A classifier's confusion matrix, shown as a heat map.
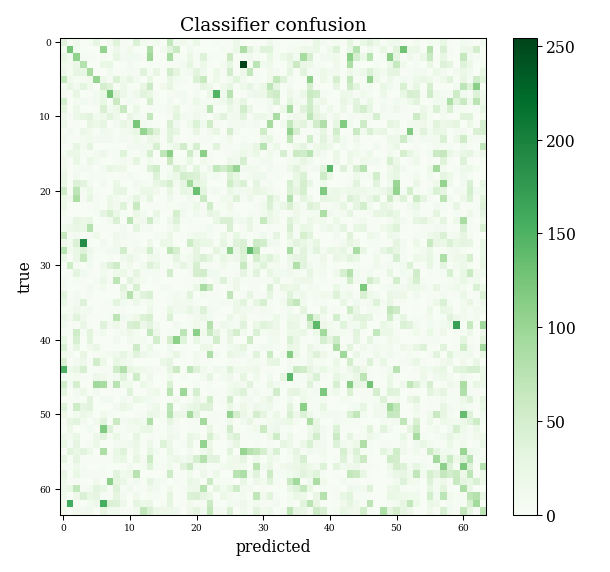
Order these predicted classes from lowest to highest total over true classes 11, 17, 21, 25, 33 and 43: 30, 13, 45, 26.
30, 13, 26, 45
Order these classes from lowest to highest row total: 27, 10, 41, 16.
16, 41, 10, 27
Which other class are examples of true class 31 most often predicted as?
43
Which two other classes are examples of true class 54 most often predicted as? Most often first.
21, 45
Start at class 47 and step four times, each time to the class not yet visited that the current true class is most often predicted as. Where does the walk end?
60
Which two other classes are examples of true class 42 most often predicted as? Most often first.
34, 22
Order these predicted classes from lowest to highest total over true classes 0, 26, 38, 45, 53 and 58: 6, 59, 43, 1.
1, 6, 43, 59
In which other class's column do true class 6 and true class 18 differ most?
62
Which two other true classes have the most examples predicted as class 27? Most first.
3, 55
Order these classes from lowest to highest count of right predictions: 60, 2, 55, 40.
40, 55, 60, 2
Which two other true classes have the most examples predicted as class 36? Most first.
49, 2
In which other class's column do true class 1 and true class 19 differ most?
51
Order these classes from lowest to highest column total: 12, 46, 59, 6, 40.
40, 12, 59, 46, 6
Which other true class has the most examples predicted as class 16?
15
